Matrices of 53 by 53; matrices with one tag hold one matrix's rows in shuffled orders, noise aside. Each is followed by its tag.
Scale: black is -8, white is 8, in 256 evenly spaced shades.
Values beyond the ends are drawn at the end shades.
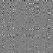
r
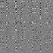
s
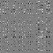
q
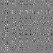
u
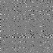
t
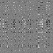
q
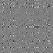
r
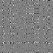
r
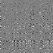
t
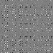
u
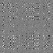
r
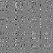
s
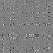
r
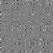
t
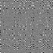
t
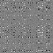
q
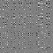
q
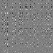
u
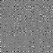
t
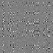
r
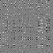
q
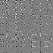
s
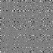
t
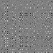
u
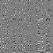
q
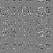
q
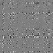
r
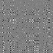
r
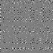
t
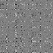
s
